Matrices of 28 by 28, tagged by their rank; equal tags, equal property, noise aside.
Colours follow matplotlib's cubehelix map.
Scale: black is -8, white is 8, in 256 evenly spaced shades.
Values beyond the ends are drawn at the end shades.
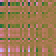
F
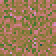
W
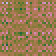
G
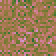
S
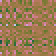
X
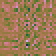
S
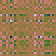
X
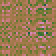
G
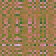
X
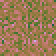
W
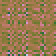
X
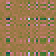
F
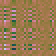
F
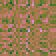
G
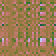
X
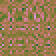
S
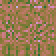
S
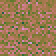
W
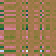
F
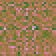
S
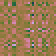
X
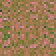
S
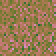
W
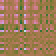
F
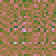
G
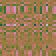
X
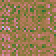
S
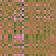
X
